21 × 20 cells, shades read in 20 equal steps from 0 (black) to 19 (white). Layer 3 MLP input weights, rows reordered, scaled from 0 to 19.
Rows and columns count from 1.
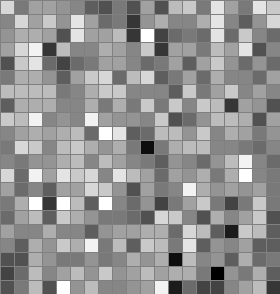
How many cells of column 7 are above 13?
6
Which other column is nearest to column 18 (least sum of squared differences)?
9
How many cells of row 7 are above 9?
17
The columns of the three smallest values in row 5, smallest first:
5, 1, 14
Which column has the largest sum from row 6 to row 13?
3
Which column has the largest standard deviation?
16
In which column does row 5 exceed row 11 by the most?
11
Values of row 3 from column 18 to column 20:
15 10 8
